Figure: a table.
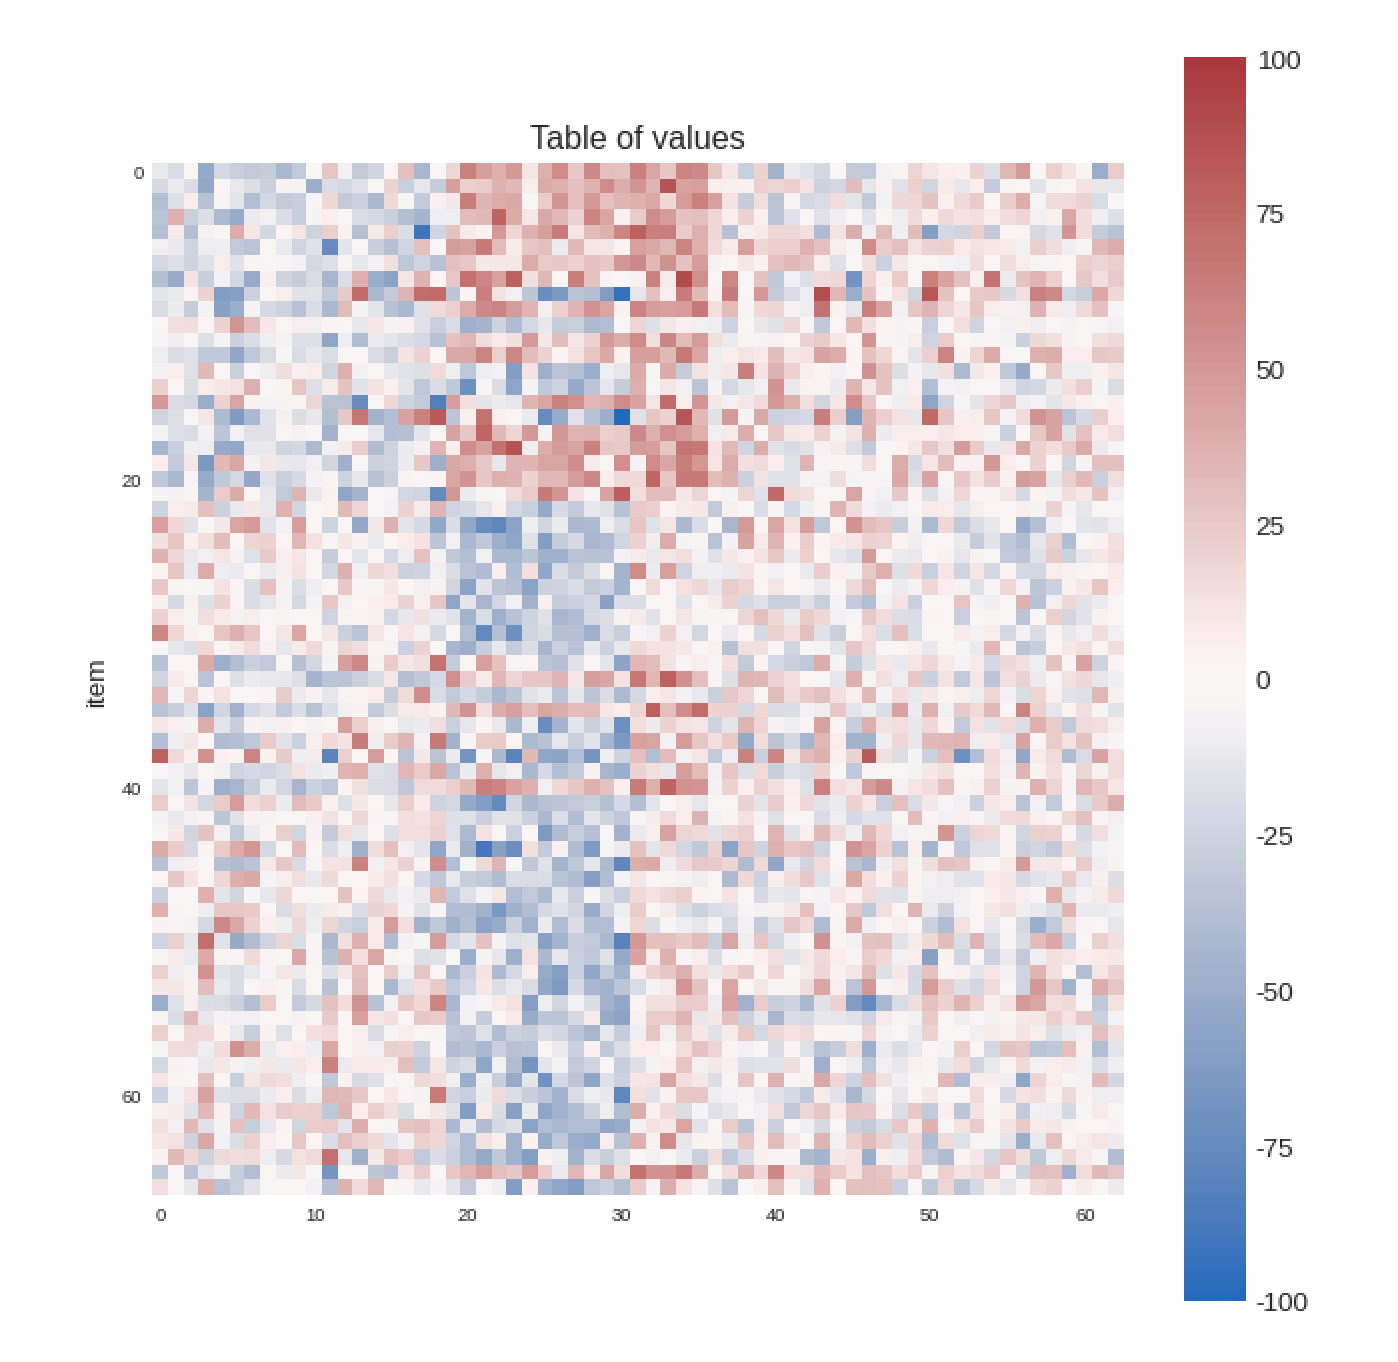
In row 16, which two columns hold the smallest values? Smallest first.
30, 25
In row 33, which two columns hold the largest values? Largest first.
33, 31
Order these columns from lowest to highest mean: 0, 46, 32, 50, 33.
0, 50, 46, 32, 33
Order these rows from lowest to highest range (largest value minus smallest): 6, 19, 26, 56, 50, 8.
56, 6, 26, 19, 50, 8
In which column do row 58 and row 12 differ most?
21
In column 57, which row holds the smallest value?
49
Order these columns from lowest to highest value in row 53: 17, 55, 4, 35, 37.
4, 55, 17, 35, 37
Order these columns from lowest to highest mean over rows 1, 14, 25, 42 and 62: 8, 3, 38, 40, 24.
24, 3, 38, 8, 40
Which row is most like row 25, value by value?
29
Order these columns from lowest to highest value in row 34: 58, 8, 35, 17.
35, 58, 8, 17
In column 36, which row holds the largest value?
2
